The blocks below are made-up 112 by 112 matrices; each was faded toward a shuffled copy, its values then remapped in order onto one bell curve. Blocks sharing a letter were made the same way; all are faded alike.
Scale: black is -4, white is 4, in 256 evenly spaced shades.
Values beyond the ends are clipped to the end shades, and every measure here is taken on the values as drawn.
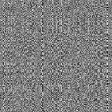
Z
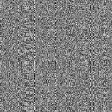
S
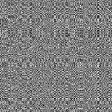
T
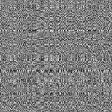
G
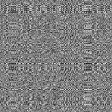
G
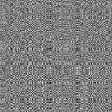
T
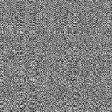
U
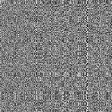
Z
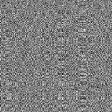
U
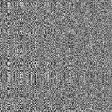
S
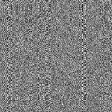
S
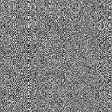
S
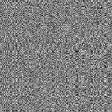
U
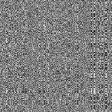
S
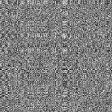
U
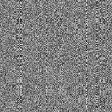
S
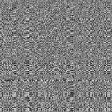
G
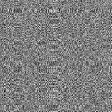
U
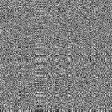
U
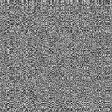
U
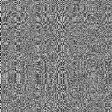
Z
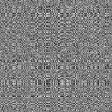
T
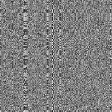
Z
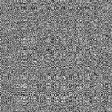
U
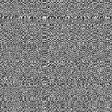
G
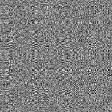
U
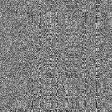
S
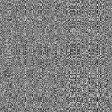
Z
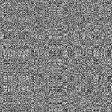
U
